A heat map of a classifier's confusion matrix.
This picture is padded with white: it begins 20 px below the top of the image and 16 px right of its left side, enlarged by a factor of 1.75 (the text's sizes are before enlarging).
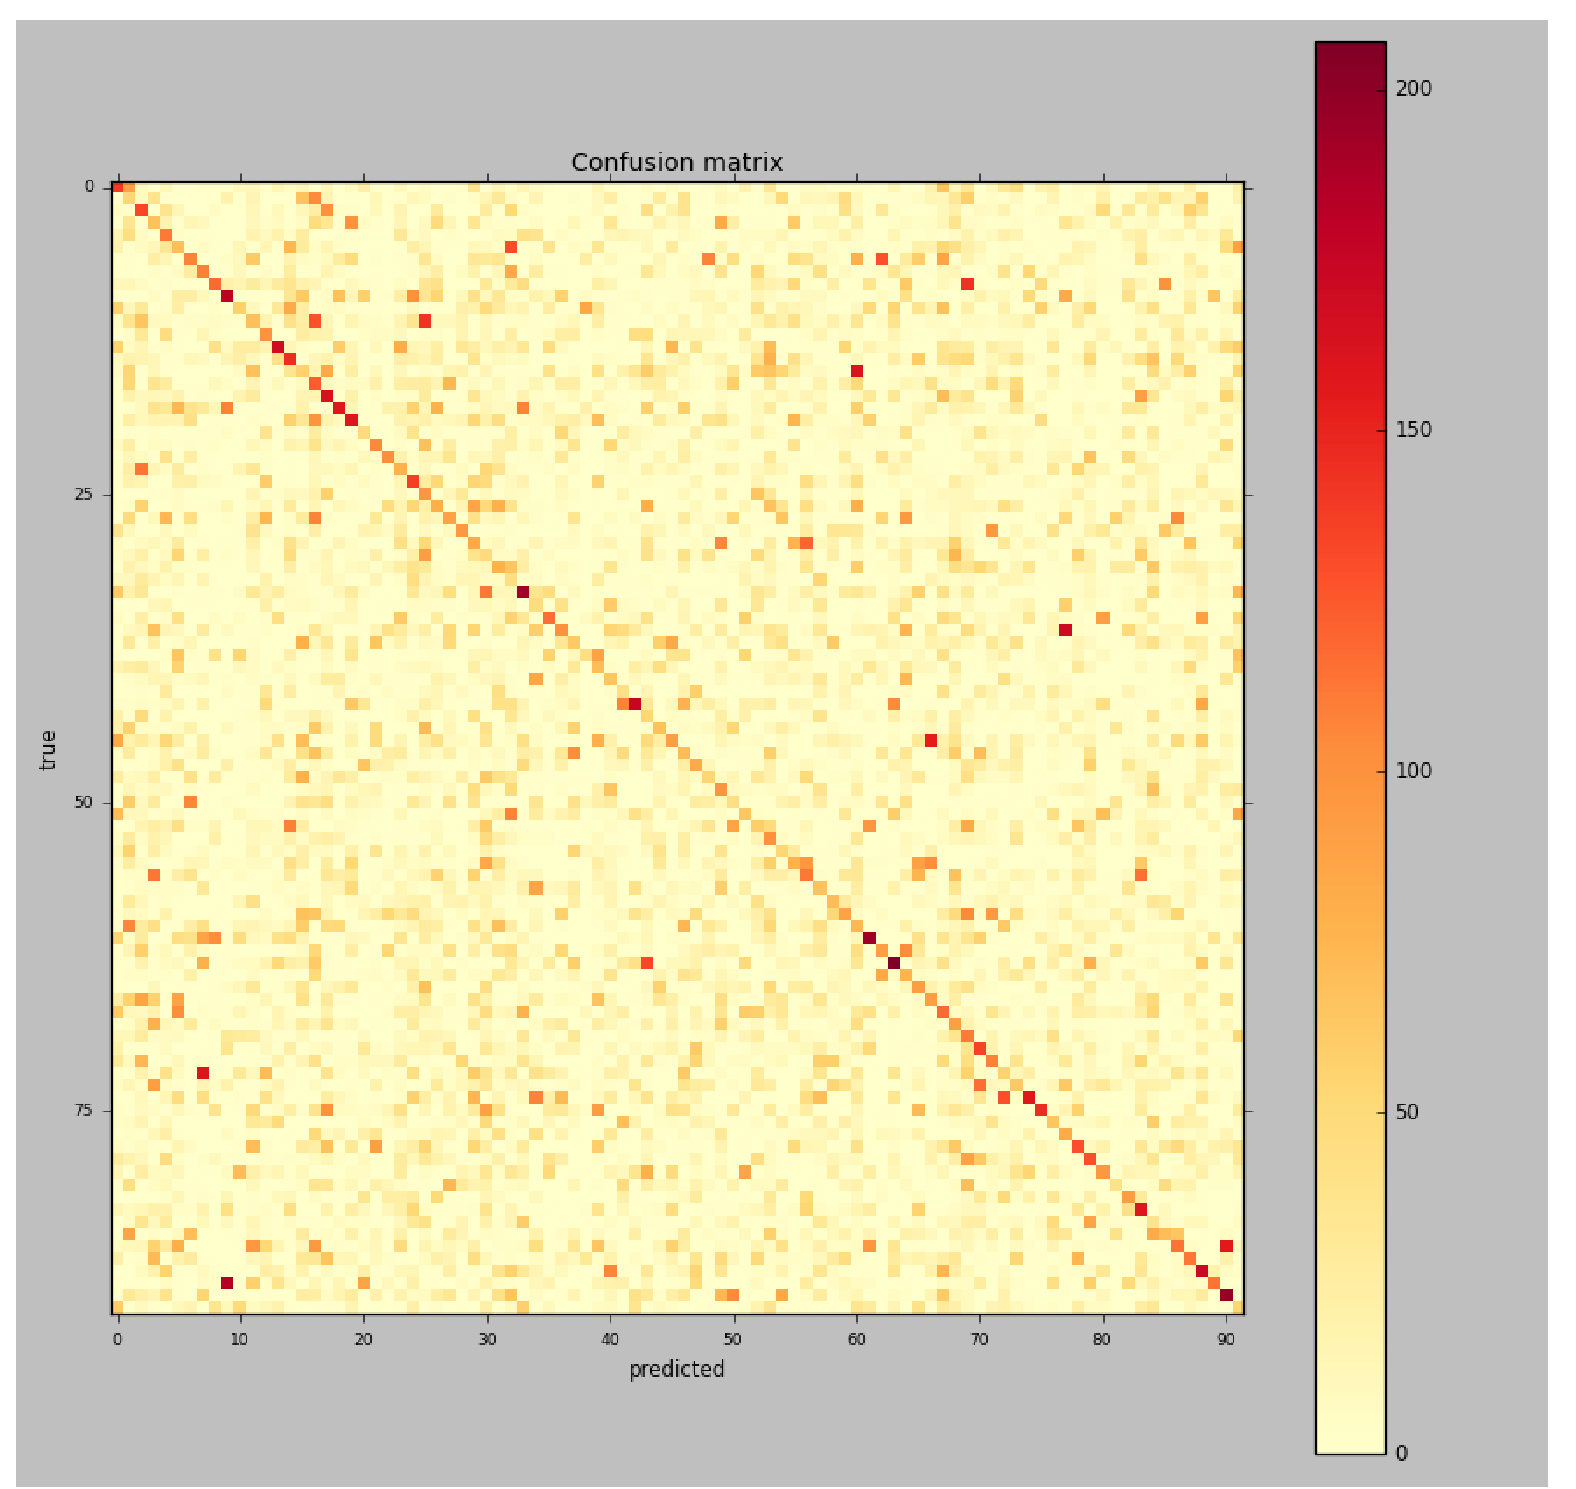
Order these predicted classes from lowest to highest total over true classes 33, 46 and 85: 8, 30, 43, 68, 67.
8, 43, 67, 68, 30
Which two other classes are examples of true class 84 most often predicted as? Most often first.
79, 33
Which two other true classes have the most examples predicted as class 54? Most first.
90, 27
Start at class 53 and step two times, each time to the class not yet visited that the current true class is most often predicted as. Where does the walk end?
25
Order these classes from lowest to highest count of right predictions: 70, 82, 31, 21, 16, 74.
31, 82, 21, 16, 70, 74
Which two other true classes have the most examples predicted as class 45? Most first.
37, 13
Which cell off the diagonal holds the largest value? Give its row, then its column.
89, 9
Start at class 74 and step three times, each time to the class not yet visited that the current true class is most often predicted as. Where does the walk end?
32
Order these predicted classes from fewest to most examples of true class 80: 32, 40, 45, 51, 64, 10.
64, 40, 32, 45, 10, 51
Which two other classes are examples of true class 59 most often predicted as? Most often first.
69, 71
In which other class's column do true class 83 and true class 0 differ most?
1
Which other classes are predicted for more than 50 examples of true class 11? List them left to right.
2, 16, 25
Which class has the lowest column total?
38
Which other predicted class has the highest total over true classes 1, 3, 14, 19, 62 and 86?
16
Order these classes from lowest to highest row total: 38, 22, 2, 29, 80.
22, 38, 2, 80, 29
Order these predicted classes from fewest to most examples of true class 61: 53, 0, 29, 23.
29, 53, 23, 0
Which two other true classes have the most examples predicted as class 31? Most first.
26, 60
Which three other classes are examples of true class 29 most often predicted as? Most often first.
56, 49, 55
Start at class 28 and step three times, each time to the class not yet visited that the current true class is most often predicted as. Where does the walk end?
17
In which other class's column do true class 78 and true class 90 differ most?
50
